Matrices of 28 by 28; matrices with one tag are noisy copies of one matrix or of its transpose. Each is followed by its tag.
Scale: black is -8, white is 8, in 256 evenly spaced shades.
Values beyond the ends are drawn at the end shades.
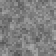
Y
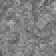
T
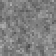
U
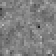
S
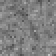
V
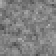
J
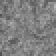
T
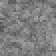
J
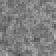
Y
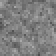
J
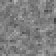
V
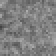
J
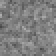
J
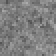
U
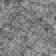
U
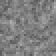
T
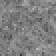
U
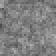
J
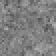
U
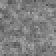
J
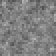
S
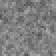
Y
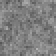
U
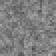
V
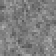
U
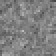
T
